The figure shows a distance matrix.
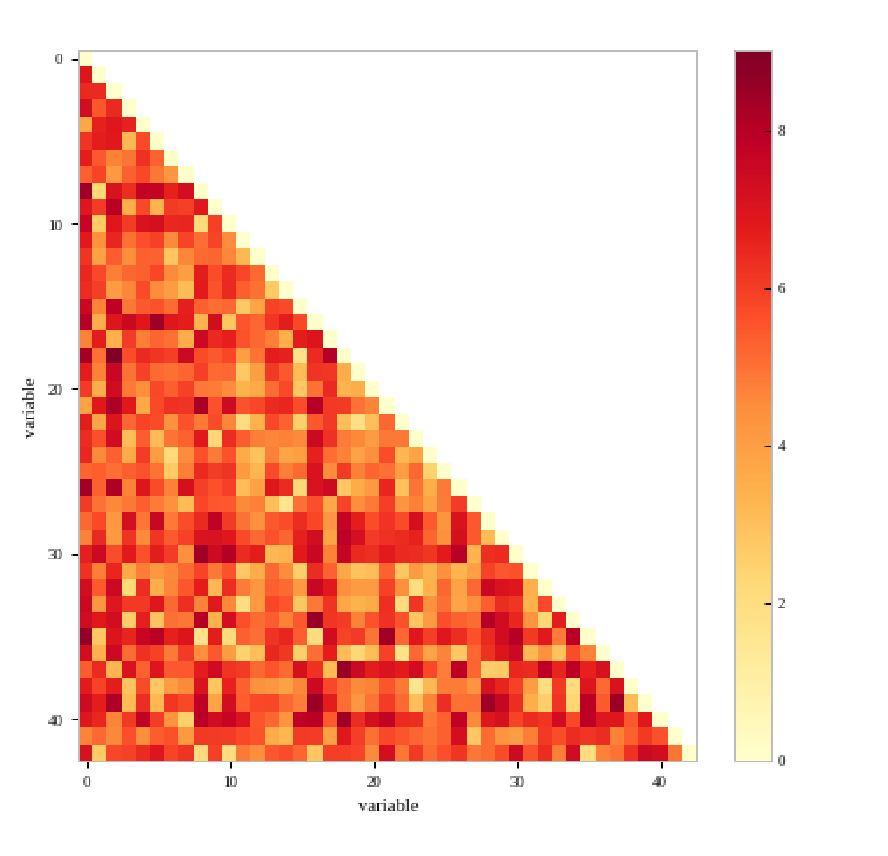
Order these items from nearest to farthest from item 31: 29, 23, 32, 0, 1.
32, 23, 1, 29, 0
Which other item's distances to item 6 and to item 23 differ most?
9
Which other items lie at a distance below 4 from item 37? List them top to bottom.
2, 17, 28, 29
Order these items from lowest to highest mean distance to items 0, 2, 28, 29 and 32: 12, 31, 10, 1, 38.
12, 31, 38, 1, 10
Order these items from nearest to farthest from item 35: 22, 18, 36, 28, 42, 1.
42, 1, 36, 22, 18, 28
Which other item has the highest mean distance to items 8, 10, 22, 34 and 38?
0
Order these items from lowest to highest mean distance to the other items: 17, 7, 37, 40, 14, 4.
14, 7, 17, 4, 37, 40
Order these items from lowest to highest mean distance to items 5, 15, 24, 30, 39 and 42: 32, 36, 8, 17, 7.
32, 36, 7, 17, 8
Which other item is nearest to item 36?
22
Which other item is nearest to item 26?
15
